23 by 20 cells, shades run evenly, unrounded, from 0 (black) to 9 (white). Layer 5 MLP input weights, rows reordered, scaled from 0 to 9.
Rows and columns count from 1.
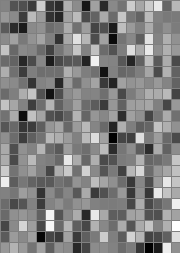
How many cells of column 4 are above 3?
18
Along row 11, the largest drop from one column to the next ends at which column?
3
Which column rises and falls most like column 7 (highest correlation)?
10
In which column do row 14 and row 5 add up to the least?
13
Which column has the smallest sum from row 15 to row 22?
5
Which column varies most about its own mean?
17
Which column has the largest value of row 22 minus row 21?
15
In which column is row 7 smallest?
12
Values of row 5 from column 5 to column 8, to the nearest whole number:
4 2 4 5
